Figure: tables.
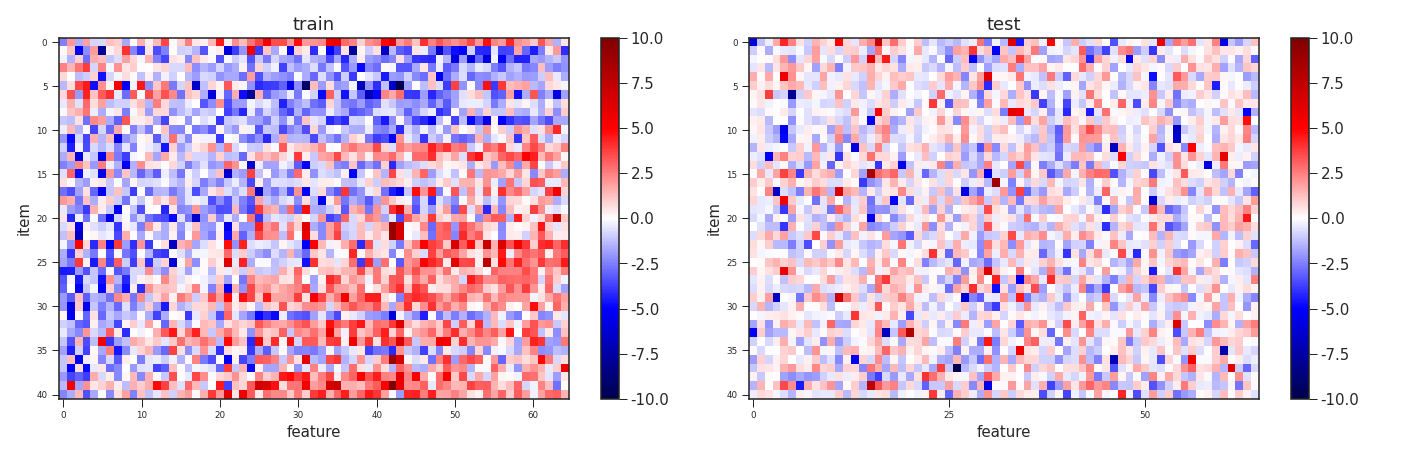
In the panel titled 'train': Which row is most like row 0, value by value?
39
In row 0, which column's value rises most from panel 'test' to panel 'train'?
34
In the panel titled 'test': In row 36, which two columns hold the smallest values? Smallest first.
46, 13
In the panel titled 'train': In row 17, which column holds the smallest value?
25
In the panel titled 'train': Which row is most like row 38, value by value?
32
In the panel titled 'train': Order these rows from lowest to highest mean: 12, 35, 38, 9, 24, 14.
9, 35, 14, 24, 12, 38
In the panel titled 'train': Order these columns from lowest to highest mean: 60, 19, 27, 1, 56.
1, 19, 27, 56, 60
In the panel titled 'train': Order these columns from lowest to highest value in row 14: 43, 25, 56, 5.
43, 25, 56, 5
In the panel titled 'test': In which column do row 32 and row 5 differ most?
59
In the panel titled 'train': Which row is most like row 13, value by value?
27
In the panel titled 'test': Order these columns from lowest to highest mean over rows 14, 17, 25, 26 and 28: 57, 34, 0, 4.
57, 0, 4, 34
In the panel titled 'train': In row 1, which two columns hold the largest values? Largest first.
24, 8
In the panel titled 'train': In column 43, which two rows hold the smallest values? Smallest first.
5, 17
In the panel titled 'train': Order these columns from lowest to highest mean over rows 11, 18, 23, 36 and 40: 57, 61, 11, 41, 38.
11, 38, 41, 57, 61
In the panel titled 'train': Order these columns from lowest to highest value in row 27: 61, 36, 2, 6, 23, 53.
2, 23, 61, 36, 6, 53
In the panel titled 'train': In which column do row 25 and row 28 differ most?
21
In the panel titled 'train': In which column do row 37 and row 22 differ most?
42
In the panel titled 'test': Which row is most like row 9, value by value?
20
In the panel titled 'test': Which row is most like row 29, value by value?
17
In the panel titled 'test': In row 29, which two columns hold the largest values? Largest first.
11, 34
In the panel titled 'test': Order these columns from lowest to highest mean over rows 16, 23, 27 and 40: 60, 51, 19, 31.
60, 19, 51, 31
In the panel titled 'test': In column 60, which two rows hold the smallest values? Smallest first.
35, 0
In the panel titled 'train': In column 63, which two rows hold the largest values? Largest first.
20, 17
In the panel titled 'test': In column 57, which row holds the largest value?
33
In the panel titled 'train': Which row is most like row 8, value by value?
7
